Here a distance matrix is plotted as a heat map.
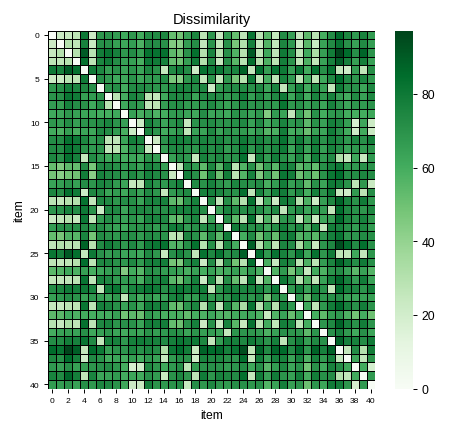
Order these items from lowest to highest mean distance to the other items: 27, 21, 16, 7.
21, 27, 16, 7
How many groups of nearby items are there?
9
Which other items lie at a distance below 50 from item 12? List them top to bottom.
7, 8, 13
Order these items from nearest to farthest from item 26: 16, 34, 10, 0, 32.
0, 16, 32, 34, 10
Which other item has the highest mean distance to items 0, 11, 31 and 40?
36
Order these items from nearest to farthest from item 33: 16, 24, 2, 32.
24, 2, 16, 32
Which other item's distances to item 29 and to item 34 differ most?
22
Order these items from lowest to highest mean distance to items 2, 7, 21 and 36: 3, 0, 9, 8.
0, 3, 8, 9
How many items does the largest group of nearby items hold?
12
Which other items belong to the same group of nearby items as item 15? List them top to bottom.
16, 23
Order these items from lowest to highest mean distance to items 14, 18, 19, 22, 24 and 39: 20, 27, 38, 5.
5, 27, 38, 20
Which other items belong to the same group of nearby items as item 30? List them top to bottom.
9
